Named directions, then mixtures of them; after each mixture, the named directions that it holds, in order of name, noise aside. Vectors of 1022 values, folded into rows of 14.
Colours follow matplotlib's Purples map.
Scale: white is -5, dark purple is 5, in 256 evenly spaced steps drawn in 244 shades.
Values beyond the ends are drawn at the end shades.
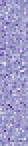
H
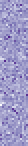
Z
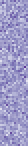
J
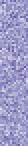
J.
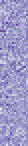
H, J.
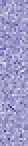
H, Z.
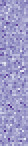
H.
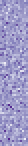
H.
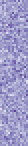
J, Z.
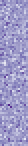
H, Z.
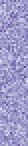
J.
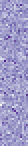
Z.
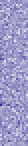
H, Z.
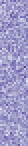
J.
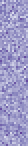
J.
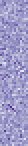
H, Z.
